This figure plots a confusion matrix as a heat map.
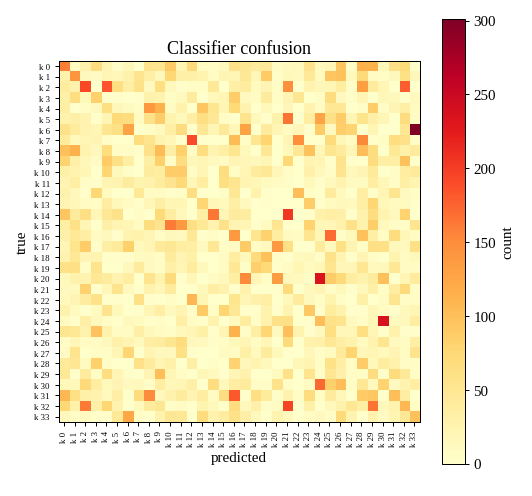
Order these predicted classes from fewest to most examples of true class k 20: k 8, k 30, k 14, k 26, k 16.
k 14, k 16, k 8, k 26, k 30
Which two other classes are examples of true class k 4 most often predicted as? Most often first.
k 8, k 9
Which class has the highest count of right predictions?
k 2
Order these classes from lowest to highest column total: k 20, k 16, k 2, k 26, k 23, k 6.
k 20, k 6, k 23, k 2, k 26, k 16
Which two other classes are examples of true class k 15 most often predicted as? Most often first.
k 10, k 11
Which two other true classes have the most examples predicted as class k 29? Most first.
k 32, k 0
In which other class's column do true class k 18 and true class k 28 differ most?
k 19
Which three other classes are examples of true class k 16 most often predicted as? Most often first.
k 25, k 28, k 19
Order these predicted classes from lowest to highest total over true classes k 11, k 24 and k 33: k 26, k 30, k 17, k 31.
k 31, k 17, k 26, k 30
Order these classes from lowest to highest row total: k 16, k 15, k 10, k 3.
k 3, k 10, k 16, k 15
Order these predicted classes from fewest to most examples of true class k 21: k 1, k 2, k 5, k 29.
k 1, k 29, k 5, k 2
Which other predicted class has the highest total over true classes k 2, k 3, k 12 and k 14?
k 21
